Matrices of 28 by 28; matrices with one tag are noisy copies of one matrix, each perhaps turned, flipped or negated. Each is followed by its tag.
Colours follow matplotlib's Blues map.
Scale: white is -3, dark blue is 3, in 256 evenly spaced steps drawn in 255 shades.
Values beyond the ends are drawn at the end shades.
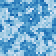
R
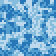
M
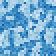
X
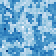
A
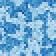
M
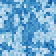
A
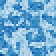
X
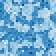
M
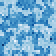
M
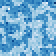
M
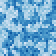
M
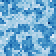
M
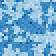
A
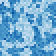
A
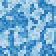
X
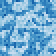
X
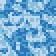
X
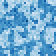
X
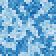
R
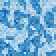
X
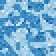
X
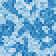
R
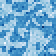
X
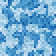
M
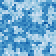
A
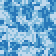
M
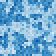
A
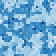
A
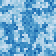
A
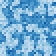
M
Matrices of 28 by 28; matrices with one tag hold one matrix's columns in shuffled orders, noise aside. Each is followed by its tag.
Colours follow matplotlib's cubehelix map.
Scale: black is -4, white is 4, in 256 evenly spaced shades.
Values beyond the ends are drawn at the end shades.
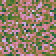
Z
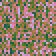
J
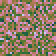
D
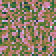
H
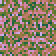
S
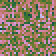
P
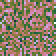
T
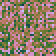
J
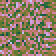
S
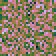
Z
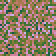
D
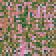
J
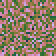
T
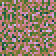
Z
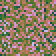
Z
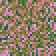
T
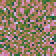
T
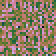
H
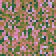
H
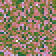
T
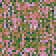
J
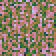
J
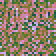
P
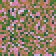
T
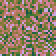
T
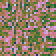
H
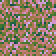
S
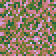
S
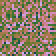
P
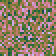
T
